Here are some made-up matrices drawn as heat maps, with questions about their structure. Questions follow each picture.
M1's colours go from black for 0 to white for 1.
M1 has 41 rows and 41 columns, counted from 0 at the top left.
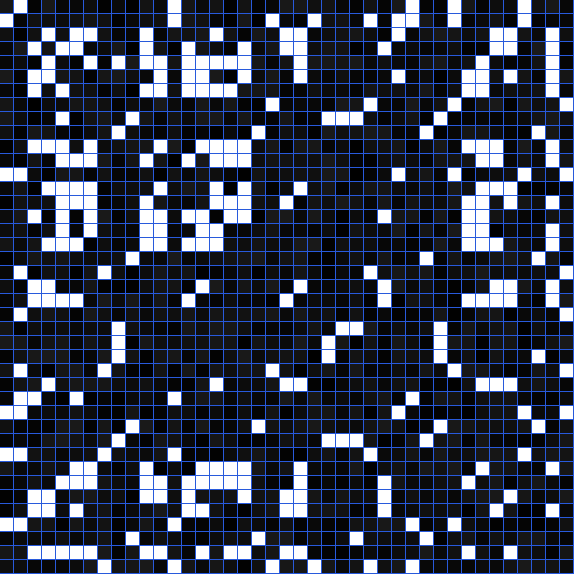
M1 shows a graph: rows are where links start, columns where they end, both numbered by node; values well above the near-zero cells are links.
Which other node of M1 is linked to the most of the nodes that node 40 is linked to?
node 1
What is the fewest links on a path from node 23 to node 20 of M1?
4
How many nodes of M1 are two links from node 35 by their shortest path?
10
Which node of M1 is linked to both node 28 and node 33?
node 5
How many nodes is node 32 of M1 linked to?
6
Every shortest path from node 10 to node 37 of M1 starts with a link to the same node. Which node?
node 2
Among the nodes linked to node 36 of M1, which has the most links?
node 39
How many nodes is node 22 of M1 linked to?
2
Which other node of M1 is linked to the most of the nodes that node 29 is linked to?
node 12
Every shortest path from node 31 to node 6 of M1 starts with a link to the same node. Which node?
node 8
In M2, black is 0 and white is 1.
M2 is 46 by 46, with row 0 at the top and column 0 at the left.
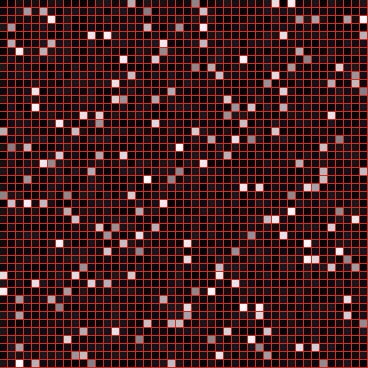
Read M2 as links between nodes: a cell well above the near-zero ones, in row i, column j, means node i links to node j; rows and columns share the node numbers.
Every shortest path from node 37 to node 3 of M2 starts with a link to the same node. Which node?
node 20
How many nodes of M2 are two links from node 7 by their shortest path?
4
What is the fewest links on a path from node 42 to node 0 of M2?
3
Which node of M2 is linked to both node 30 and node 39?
node 23
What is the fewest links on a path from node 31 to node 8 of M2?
2
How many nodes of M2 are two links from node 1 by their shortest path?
4
